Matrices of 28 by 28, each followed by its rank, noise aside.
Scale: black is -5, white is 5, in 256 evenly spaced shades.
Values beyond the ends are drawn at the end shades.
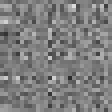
three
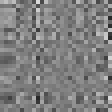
two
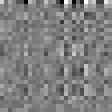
one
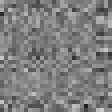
four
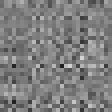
three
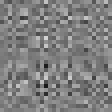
two
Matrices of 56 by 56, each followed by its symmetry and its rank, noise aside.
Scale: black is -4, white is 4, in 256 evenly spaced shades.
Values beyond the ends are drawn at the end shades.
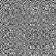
no symmetry, rank six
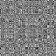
antisymmetric, rank six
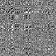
symmetric, rank five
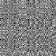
no symmetry, rank five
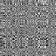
antisymmetric, rank six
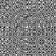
symmetric, rank five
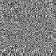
no symmetry, rank six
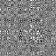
symmetric, rank five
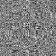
no symmetry, rank seven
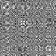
symmetric, rank seven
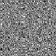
no symmetry, rank seven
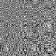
no symmetry, rank six
